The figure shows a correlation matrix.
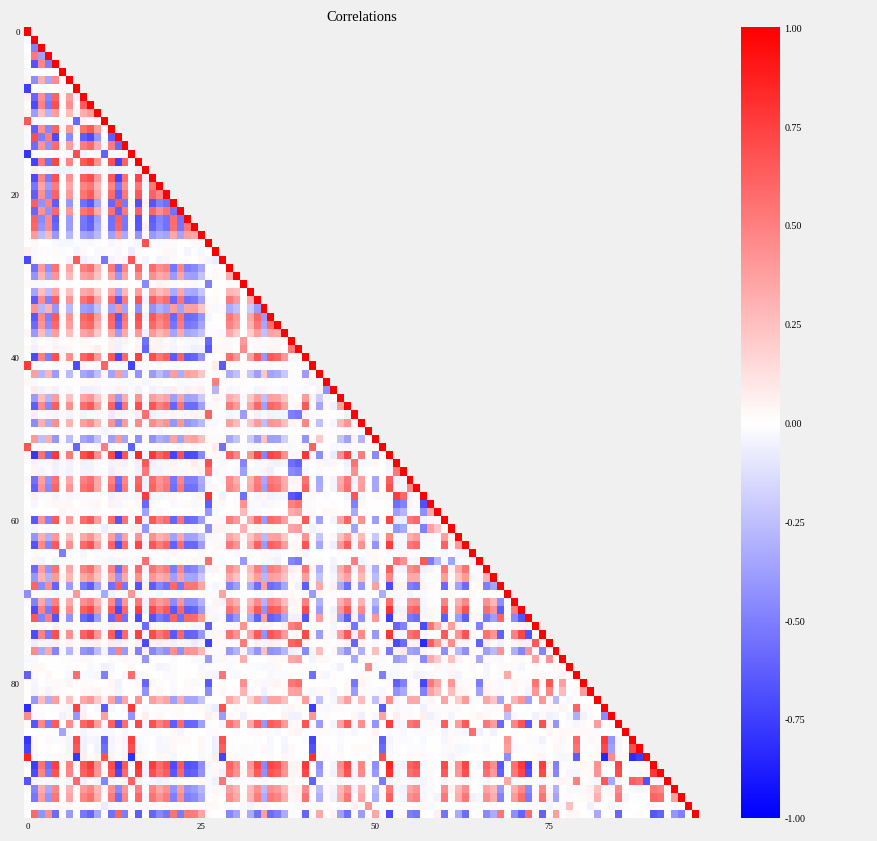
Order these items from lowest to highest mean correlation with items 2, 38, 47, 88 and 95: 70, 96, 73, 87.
96, 73, 70, 87
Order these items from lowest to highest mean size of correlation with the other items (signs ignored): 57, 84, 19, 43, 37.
43, 84, 57, 37, 19
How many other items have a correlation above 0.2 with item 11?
5
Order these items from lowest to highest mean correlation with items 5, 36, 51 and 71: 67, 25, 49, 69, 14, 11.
25, 69, 49, 11, 67, 14
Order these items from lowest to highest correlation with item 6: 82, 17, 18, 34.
34, 17, 82, 18
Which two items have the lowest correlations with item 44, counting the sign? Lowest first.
43, 27
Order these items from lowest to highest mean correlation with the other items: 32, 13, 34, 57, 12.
13, 34, 57, 32, 12
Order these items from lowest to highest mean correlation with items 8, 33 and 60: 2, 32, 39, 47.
47, 39, 32, 2
